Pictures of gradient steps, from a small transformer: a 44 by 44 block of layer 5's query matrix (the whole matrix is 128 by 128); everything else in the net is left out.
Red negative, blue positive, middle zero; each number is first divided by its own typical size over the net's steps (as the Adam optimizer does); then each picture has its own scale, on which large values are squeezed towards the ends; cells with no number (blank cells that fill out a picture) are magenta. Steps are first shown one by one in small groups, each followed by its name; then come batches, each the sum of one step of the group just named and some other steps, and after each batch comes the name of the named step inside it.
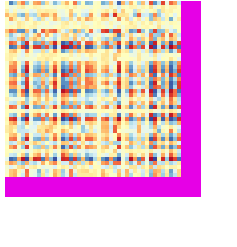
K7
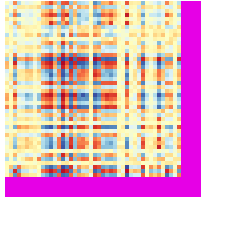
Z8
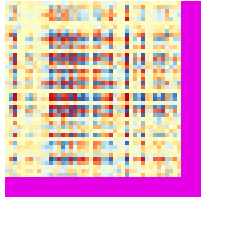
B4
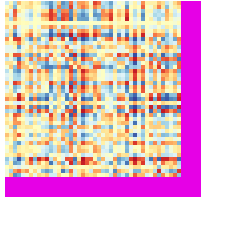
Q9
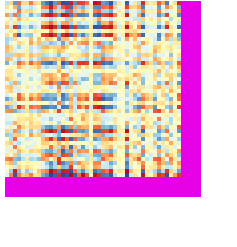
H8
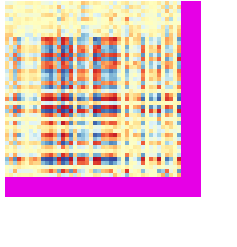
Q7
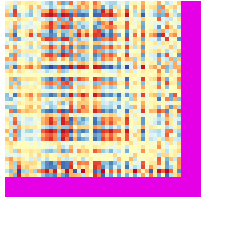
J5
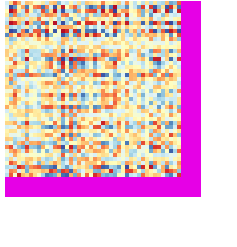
Z8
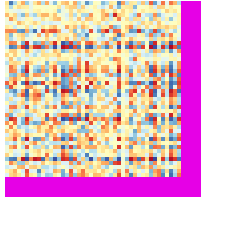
K7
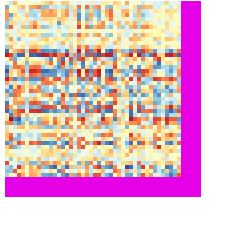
Z8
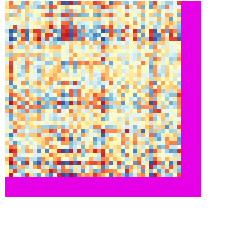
H8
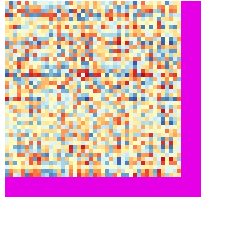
Q9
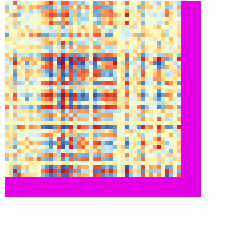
Z8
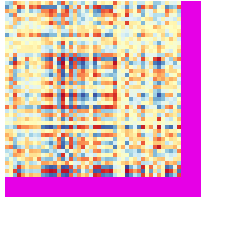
Z8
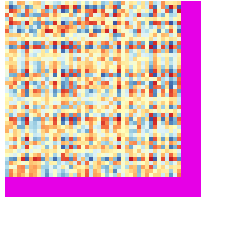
K7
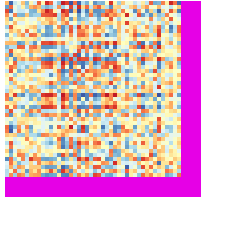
Z8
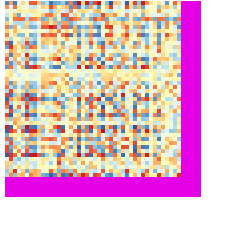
H8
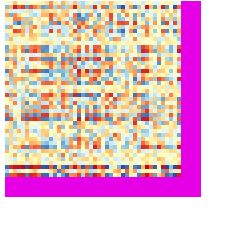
Z8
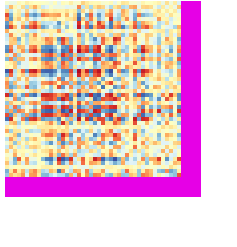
Q7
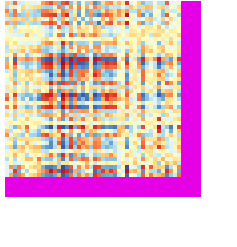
Z8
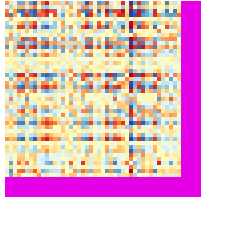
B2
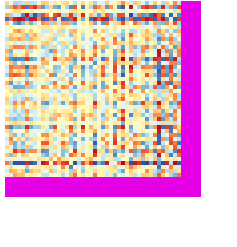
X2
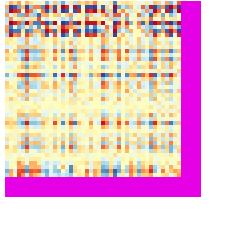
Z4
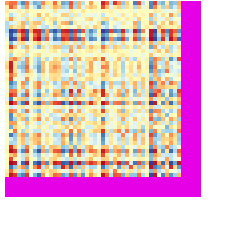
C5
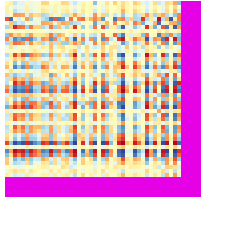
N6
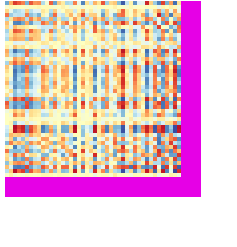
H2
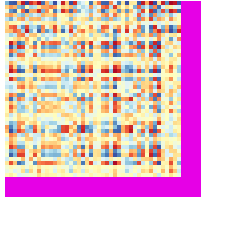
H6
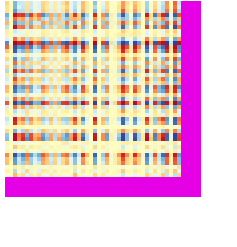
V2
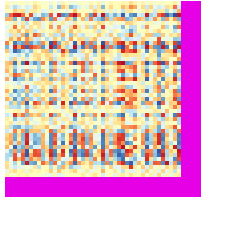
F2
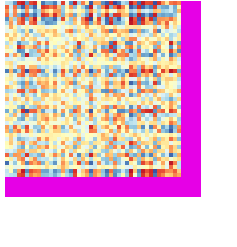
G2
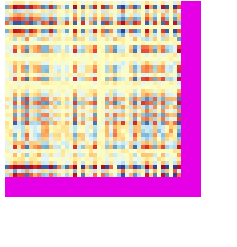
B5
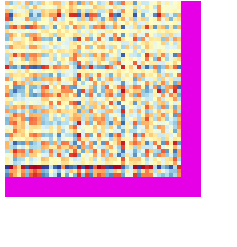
N6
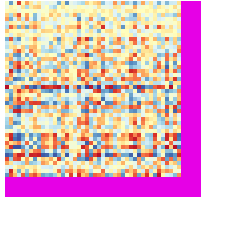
F2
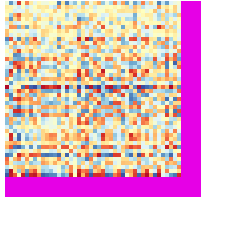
V2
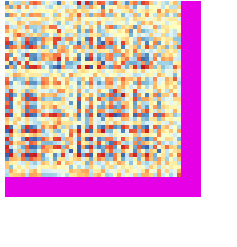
F2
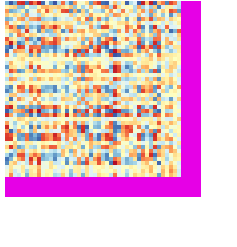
H6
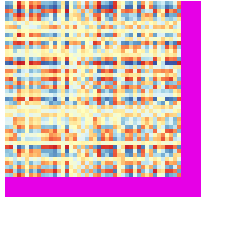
V2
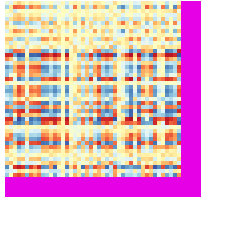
B5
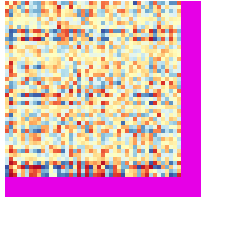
C5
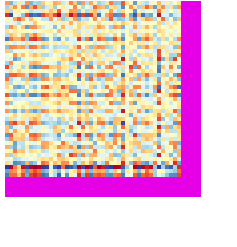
X2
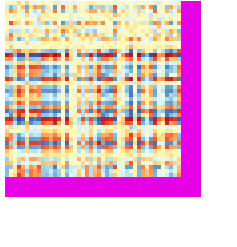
Z4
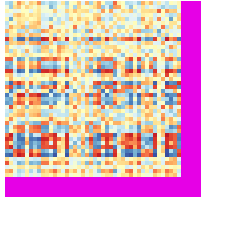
N6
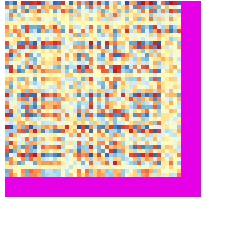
H6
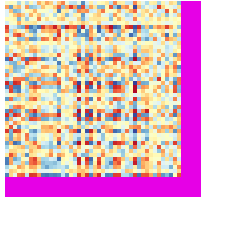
N6
